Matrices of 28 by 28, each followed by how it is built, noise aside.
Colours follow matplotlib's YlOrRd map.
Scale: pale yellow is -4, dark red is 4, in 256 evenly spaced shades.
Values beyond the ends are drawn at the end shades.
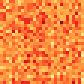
blocks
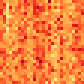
blocks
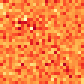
banded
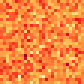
repeating rows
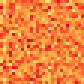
repeating rows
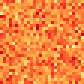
noise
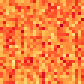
blocks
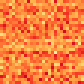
blocks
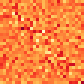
banded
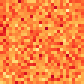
noise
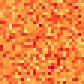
noise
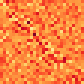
banded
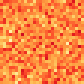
noise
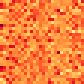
repeating rows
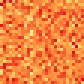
repeating rows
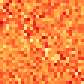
banded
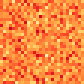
repeating rows
